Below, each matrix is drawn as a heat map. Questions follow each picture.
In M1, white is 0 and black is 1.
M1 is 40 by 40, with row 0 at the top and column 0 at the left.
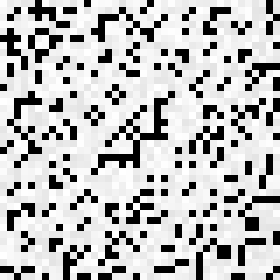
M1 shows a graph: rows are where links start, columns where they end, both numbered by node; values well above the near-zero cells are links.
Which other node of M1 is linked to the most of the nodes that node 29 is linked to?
node 19
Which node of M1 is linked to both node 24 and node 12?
node 35
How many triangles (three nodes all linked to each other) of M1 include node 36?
6
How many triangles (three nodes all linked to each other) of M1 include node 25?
2
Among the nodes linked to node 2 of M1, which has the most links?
node 1
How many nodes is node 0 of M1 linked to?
4
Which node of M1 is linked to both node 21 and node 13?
node 4
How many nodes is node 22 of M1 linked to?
10
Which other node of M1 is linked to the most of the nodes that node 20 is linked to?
node 30
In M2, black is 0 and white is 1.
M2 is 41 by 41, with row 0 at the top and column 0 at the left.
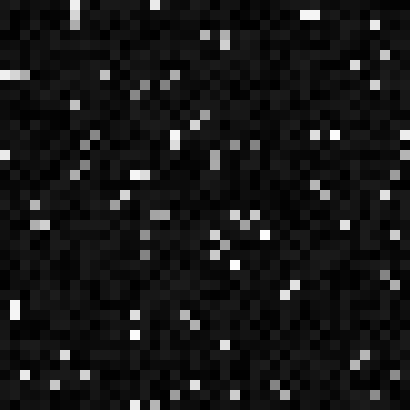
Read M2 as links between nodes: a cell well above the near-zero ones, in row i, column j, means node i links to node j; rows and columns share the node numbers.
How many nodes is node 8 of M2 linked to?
3
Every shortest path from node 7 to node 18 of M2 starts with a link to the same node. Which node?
node 1
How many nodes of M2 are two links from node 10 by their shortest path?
4
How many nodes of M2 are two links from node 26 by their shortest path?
3
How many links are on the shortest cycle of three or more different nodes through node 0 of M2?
6
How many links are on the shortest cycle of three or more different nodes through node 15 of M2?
6
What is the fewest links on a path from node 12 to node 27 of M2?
3
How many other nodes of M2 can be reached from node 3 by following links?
6
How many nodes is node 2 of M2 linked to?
2
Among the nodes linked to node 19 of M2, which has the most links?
node 38
